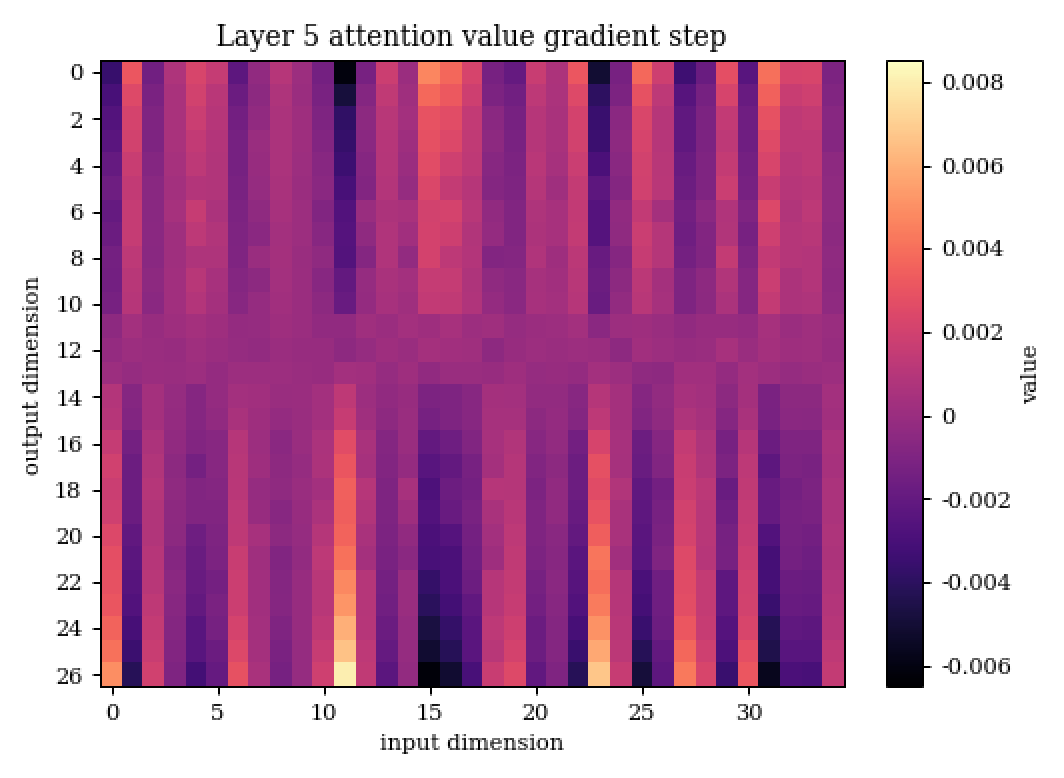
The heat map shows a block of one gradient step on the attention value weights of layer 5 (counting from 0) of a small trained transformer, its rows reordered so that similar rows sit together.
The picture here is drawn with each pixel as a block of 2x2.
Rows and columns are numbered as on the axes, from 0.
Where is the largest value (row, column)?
26, 11
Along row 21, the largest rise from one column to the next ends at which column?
23
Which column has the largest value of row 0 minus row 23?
15
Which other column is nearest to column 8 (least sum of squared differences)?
3
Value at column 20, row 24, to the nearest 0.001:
-0.002
